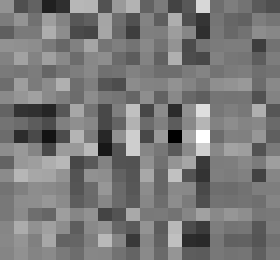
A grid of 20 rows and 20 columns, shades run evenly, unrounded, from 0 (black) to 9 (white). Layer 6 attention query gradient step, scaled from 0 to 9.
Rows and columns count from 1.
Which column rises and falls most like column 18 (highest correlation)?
17
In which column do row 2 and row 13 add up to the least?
15
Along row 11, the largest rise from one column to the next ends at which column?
14
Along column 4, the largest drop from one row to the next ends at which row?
9
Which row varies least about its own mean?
6
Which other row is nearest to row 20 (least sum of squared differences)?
8
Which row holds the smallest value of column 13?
11
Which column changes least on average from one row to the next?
16
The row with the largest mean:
12
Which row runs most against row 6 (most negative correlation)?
3
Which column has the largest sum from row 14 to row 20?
13
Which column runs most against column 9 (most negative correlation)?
5
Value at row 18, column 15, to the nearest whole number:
2
